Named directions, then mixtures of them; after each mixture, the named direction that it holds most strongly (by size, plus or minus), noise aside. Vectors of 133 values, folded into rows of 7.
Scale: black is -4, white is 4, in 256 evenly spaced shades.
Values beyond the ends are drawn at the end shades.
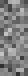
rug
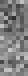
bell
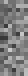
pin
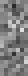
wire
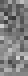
bell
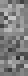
bell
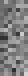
pin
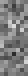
wire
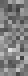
bell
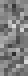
wire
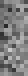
pin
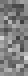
bell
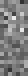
bell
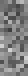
bell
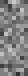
rug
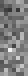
pin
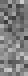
bell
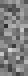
rug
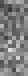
bell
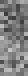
bell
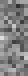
bell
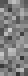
rug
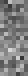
bell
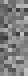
pin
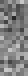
bell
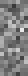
wire
